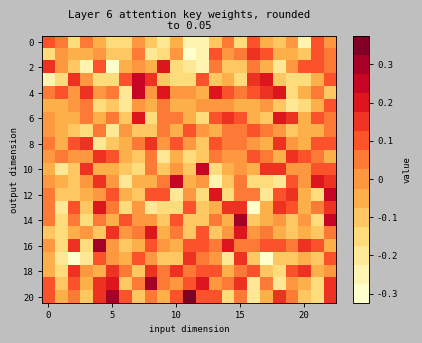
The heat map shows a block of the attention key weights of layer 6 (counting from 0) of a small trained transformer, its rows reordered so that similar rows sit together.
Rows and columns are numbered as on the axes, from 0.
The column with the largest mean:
22
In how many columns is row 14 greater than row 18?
8
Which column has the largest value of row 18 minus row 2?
5
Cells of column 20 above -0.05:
7
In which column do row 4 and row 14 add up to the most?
15
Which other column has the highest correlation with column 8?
12
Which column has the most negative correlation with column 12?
1
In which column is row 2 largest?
9
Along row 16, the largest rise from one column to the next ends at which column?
4
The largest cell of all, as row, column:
20, 11
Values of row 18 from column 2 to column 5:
0.15 0 -0.05 0.15
